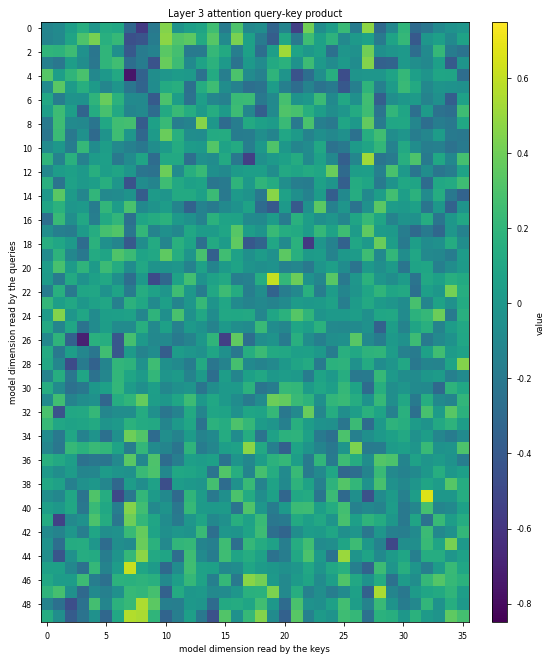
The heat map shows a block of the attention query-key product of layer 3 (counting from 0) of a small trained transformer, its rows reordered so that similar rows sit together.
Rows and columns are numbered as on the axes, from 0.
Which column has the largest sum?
35
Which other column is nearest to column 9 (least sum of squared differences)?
28
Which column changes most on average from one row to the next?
1
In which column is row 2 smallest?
7
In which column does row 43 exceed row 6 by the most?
34
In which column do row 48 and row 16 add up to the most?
8
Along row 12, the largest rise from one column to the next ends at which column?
10
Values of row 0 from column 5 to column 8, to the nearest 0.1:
0.1 0.1 -0.3 -0.6
